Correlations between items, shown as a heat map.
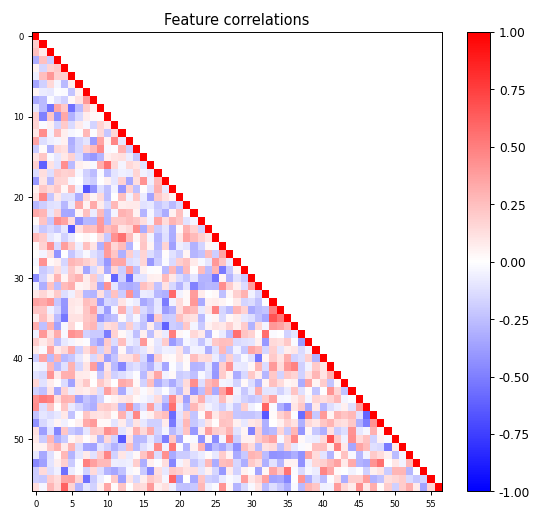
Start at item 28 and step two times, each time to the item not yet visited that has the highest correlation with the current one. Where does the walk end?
32
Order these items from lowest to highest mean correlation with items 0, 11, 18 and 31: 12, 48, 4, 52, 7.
48, 7, 12, 52, 4
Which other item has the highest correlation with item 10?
16
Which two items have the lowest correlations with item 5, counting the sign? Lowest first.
24, 9
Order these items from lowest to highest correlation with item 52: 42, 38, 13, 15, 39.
13, 42, 39, 15, 38
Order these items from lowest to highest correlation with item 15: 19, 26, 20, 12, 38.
20, 19, 12, 26, 38
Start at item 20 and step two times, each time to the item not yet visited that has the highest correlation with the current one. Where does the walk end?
45
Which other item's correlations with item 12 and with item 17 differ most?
25
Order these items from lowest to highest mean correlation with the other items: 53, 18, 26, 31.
18, 31, 53, 26
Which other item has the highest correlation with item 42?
51
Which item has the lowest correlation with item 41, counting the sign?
12
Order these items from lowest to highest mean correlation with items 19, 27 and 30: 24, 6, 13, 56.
24, 13, 56, 6
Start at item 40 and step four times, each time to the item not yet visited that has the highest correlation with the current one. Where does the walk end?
34
